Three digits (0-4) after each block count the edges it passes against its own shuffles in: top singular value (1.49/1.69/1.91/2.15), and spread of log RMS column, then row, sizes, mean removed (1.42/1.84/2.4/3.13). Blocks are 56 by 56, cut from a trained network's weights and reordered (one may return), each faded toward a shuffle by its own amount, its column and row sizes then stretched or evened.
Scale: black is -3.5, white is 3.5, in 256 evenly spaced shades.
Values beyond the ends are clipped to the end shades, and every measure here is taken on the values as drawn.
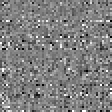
0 3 3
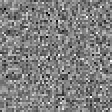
2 1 0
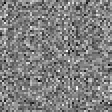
2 1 1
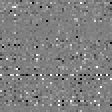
1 1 3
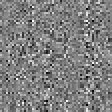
2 3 1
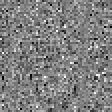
0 2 1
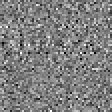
1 0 2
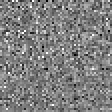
0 2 2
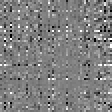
2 4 3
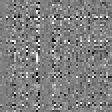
3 4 2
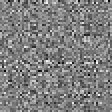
3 1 3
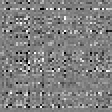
2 3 4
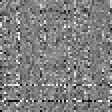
3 2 1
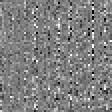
0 4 0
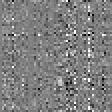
2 4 1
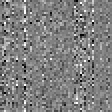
2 4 0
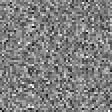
2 1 0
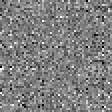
0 2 2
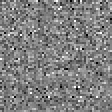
0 0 2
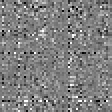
1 3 2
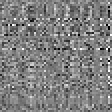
4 2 3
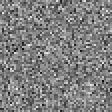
0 0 0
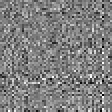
4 2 2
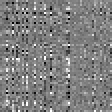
4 4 2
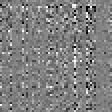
2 4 2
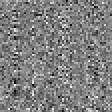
2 2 0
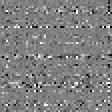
2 2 4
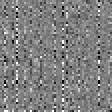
4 4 1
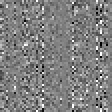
2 4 0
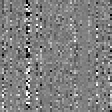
2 4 0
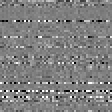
4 0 4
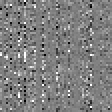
0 4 0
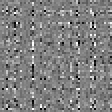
3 4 3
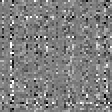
2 4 2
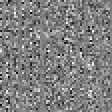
0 4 0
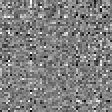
2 2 2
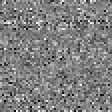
0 0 3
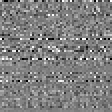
2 0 4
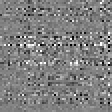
2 2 4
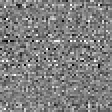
0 1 3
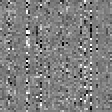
0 4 0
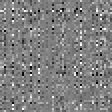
0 4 2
